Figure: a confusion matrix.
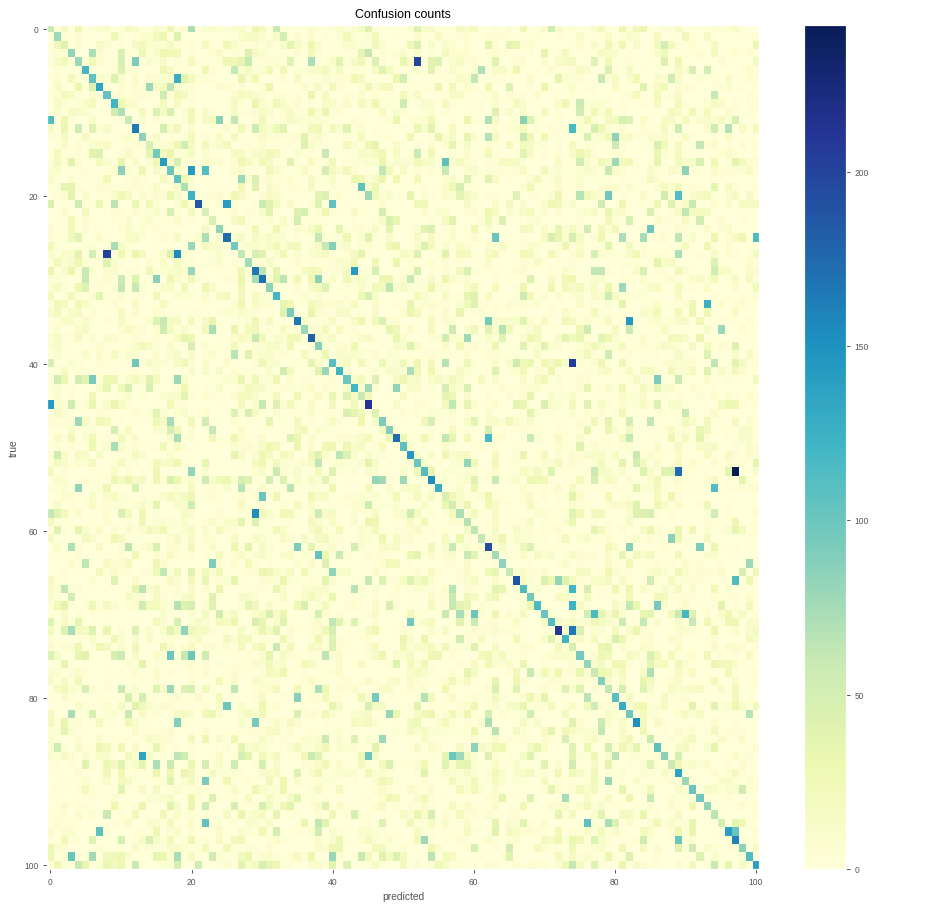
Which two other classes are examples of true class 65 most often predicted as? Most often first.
40, 16
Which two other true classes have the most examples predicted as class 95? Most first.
36, 69
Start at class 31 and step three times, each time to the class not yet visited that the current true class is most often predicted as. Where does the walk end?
100
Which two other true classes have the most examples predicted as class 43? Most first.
29, 67
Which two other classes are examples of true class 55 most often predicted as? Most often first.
94, 4
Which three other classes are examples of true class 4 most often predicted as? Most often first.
52, 12, 37
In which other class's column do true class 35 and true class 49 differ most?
82
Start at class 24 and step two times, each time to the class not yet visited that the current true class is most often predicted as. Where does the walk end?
47
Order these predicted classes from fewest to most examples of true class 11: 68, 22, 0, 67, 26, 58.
58, 22, 68, 26, 67, 0
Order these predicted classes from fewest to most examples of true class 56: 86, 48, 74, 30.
48, 86, 74, 30
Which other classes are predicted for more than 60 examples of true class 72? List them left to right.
3, 19, 74
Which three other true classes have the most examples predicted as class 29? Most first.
58, 83, 30
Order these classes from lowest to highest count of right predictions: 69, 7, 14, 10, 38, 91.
14, 10, 38, 91, 69, 7
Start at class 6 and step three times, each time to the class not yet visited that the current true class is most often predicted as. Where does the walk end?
8
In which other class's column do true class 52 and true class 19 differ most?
44
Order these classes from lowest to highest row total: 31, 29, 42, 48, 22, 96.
48, 22, 96, 31, 42, 29
